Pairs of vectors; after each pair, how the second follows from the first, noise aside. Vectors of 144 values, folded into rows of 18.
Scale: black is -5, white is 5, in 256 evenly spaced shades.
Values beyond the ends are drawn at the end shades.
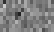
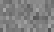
reversed, shrunk.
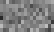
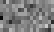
copied.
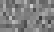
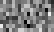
wrapped around, negated, scaled up.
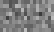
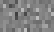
partly zeroed.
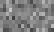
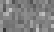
partly zeroed.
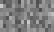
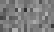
reversed, negated, partly zeroed.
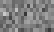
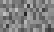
copied.
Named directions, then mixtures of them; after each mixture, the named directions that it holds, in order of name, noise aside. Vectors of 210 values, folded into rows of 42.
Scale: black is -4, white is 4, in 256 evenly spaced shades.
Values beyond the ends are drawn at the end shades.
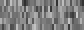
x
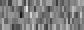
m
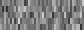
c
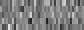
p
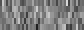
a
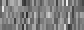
a, x.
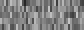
x.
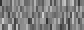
c, p.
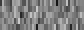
a, m.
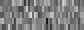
m, p, x.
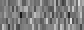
c, m, p.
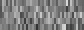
a.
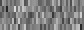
c.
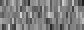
p, x.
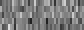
p.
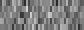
a, m, x.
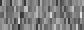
a, c, m.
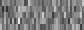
c.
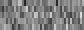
c, m, x.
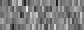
m, x.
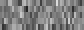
m.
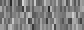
p, x.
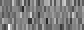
p.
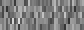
c.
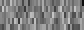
c, x.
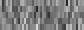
a.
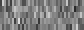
a, c.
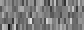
p.
